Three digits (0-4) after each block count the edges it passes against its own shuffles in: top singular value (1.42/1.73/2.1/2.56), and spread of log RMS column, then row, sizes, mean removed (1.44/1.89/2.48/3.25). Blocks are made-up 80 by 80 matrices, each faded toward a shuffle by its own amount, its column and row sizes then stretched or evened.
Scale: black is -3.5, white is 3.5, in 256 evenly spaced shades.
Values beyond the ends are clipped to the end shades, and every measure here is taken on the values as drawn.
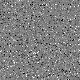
0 0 1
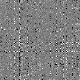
3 3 2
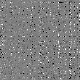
1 3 2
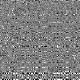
4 1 4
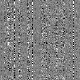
2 4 1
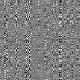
4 4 1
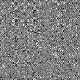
3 2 1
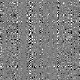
3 4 2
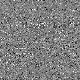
1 0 2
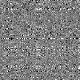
2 1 3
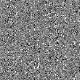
0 3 0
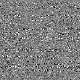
1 0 3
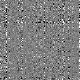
2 4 2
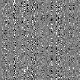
3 4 0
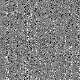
0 3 0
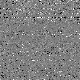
1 0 3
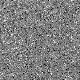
0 0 0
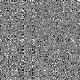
3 2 2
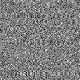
3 0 0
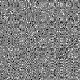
4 1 0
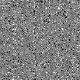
1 2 0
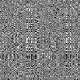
4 3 1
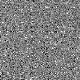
2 1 2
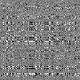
4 2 4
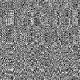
3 1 1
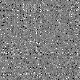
1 1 2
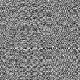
4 0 2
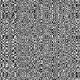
4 4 0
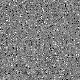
1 1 0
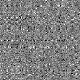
3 0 2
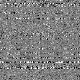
3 0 4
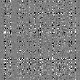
3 4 3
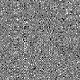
3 1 0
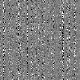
2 4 0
